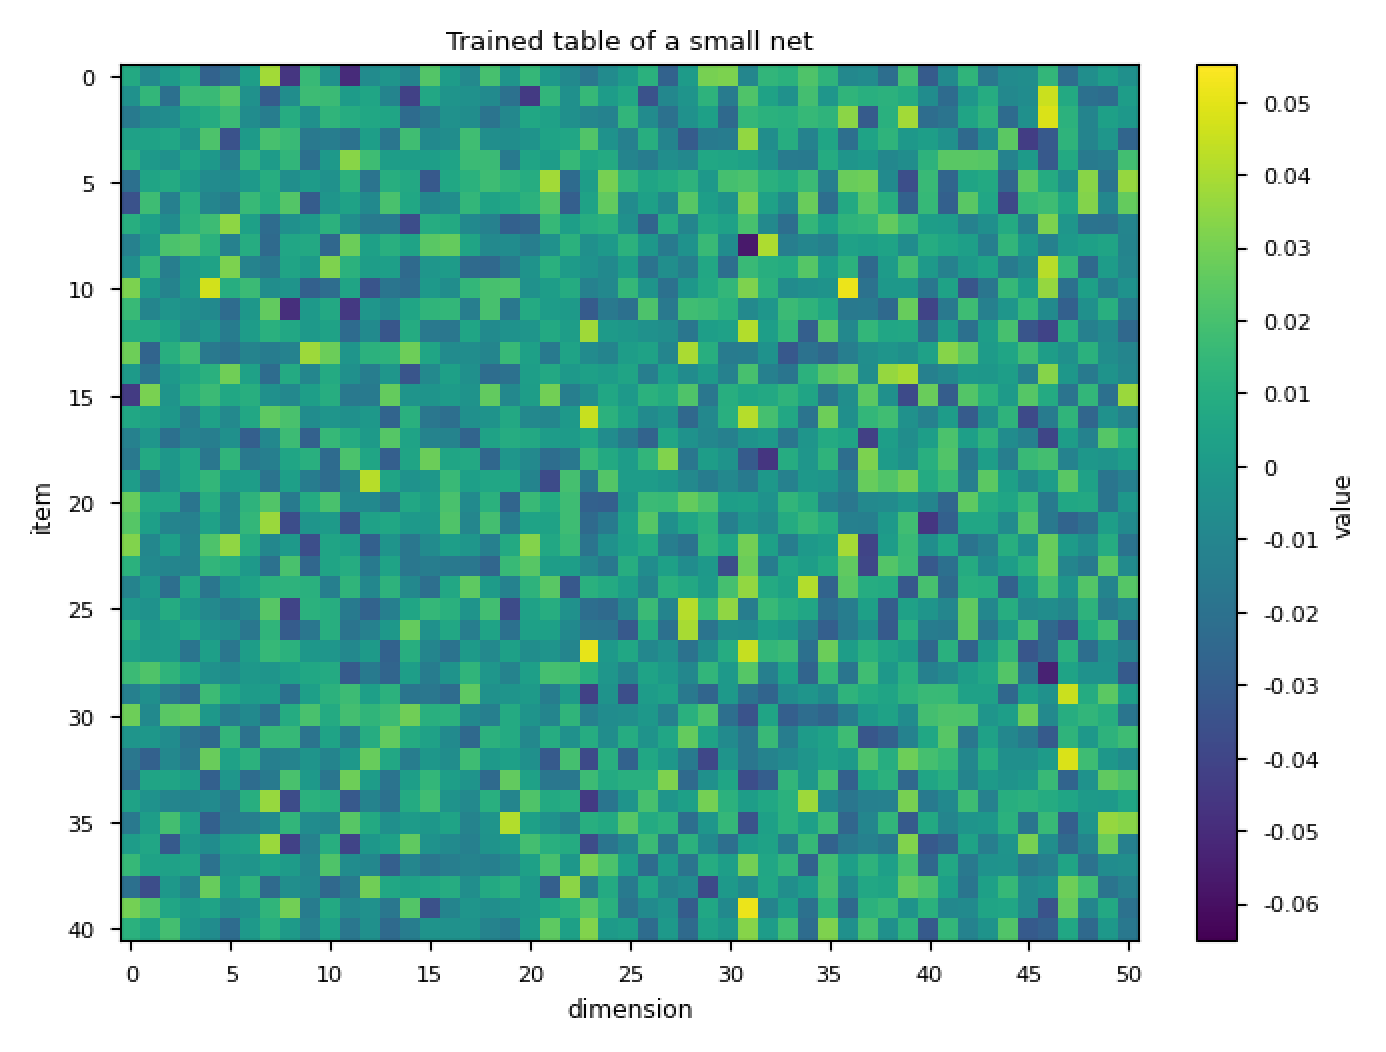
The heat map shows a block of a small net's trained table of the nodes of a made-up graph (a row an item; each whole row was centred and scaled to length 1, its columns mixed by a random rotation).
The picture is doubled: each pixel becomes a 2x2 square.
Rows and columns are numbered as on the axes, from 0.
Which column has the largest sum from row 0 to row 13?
31
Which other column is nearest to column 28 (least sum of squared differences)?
42
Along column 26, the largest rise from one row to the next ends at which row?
18
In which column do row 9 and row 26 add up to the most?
10
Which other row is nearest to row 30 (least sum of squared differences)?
13
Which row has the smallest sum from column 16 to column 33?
29
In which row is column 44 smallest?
6
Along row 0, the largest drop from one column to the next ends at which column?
8
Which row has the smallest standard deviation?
4
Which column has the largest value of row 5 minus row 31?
37
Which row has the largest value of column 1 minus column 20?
1
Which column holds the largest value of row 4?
11
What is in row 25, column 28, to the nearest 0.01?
0.04
